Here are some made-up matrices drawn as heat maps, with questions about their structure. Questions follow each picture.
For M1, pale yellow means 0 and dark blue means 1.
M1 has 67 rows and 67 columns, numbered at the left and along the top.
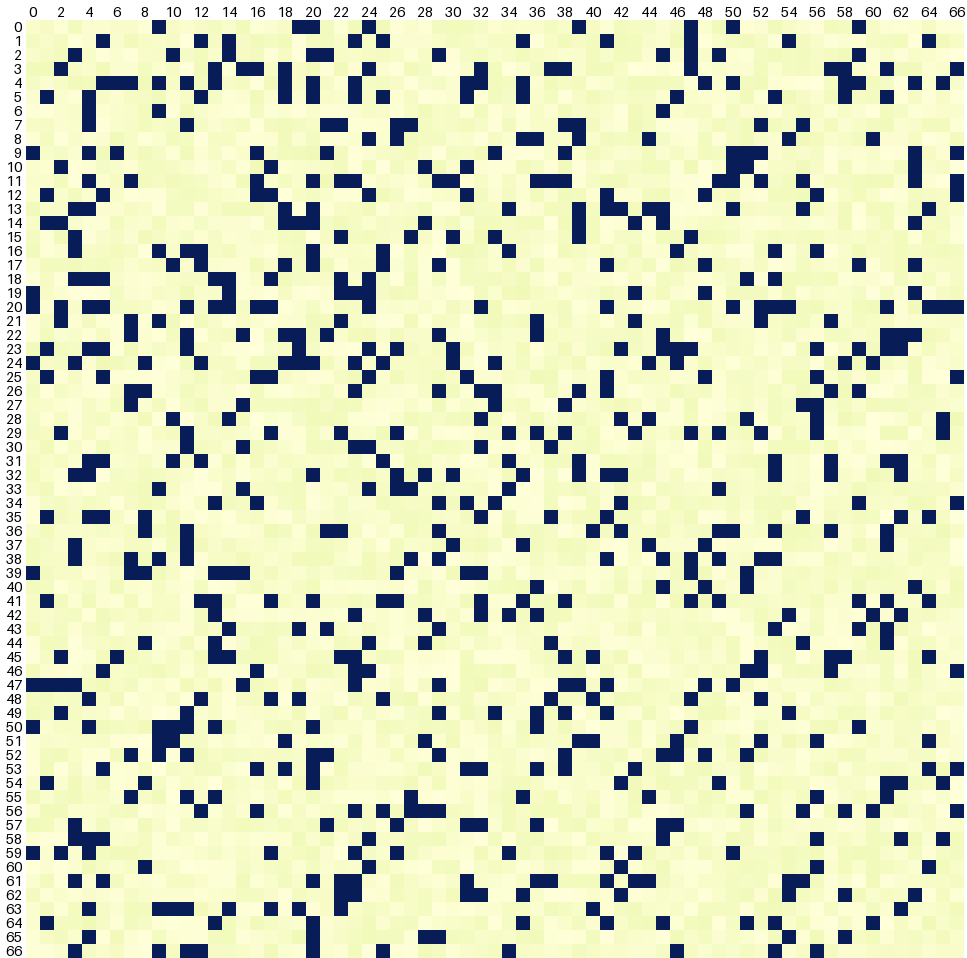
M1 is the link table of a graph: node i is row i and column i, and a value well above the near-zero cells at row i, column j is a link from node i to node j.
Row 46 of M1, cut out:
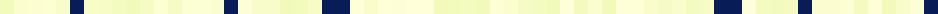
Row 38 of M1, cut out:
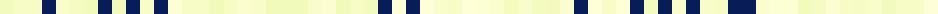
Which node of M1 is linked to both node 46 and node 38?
node 52
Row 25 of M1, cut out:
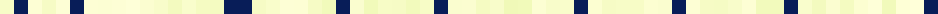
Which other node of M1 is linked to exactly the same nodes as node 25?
node 12
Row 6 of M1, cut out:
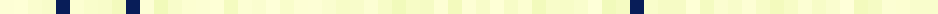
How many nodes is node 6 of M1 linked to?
3
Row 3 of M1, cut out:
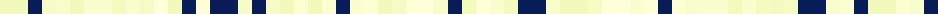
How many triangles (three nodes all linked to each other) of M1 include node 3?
8
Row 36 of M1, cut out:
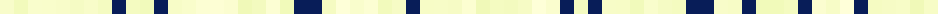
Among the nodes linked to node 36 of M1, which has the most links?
node 11
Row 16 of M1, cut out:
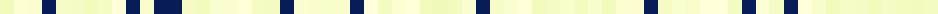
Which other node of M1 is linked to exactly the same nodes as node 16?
node 66
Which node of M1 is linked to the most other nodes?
node 20
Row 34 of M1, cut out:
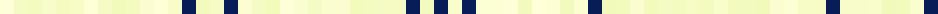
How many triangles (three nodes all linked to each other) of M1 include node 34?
1
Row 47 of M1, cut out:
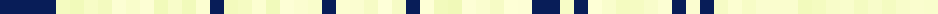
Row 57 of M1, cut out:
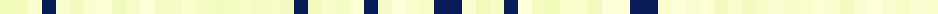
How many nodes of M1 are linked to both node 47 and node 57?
1
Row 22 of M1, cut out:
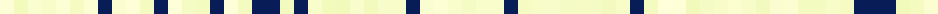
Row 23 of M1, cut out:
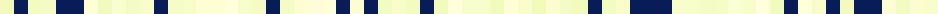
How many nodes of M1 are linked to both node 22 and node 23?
5
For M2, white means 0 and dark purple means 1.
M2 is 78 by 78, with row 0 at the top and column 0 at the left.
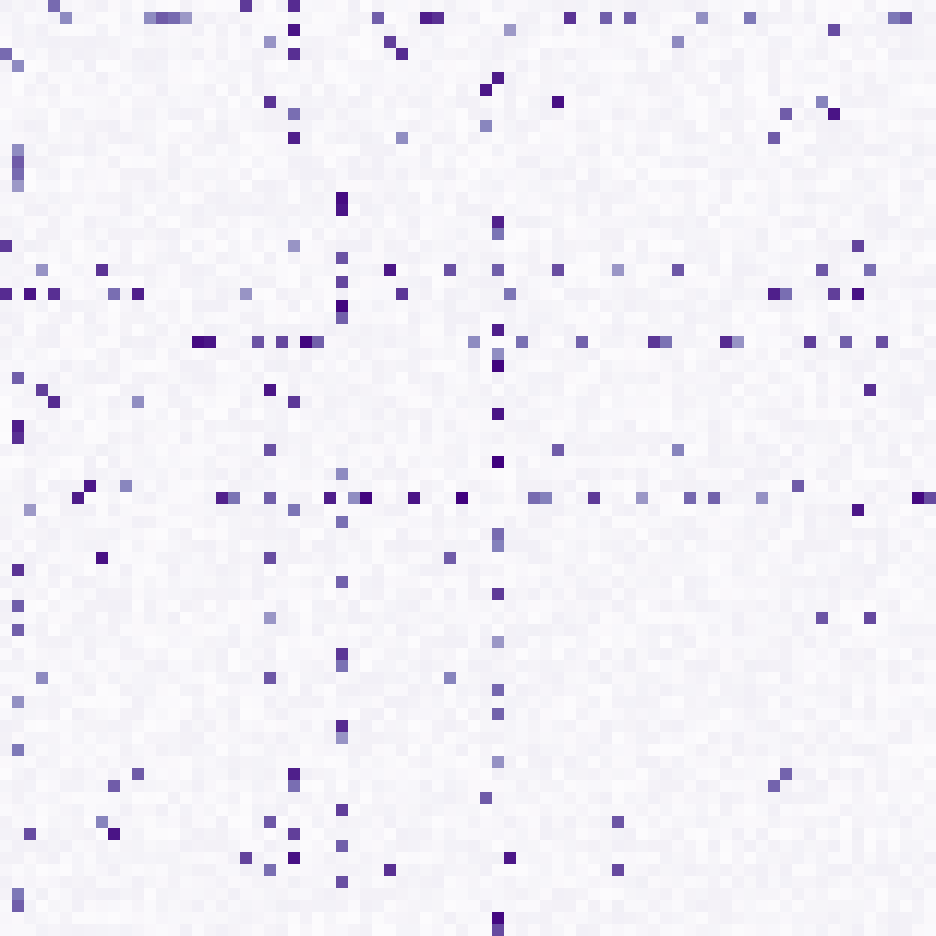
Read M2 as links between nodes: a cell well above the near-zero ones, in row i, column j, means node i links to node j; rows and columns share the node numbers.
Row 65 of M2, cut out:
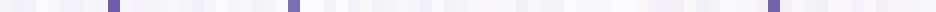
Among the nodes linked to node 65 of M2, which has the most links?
node 24
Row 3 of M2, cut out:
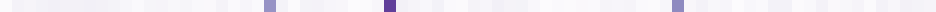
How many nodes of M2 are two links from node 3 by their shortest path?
7
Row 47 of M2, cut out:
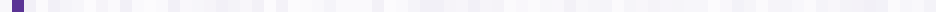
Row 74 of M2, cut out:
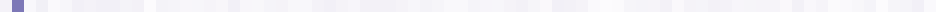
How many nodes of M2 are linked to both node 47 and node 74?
1
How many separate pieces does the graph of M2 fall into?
5
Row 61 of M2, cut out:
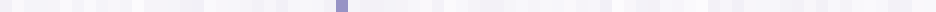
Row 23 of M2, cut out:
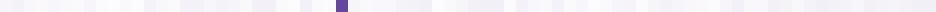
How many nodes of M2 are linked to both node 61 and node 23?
1
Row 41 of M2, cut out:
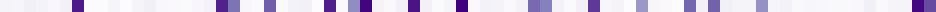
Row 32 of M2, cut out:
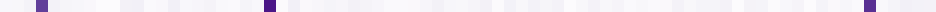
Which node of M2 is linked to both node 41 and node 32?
node 22
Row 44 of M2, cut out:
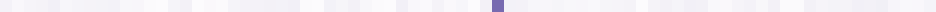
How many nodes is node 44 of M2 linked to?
1
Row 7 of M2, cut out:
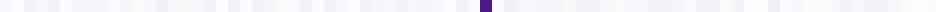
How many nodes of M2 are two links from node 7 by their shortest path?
2
